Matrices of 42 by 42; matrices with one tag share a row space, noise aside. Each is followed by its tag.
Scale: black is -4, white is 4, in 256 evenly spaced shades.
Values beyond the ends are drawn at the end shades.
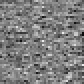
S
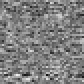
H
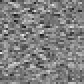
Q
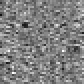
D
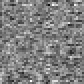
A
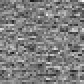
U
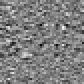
D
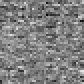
U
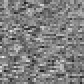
Q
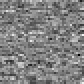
U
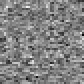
H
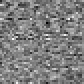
A
